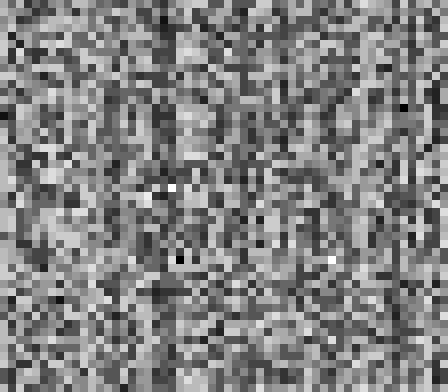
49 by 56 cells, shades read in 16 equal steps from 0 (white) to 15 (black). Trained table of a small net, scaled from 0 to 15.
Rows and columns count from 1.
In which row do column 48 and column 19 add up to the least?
26
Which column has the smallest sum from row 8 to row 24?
46
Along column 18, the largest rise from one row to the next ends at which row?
37
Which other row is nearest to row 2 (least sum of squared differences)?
32
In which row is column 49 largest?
9
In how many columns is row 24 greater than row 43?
28
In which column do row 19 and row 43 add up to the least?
7
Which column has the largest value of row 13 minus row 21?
36
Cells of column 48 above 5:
28
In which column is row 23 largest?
31
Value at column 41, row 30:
10
